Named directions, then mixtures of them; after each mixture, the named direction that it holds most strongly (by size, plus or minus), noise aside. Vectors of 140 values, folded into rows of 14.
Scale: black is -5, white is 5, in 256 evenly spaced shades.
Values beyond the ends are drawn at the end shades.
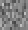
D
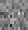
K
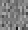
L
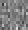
L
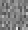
L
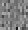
L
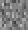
D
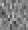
D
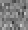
D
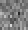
K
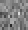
K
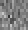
K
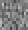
D
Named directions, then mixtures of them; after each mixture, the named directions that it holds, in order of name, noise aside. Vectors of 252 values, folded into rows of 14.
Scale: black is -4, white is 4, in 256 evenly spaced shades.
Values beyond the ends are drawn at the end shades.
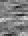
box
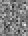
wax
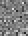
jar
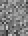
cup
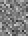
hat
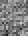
box, cup.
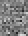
box, hat, jar.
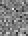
jar.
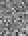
jar.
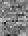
box, hat, wax.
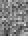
box, cup, wax.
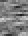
box.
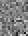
cup, hat, jar.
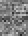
box, jar, wax.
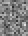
wax.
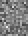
cup, jar, wax.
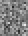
wax.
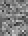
box, hat.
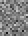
hat, jar.
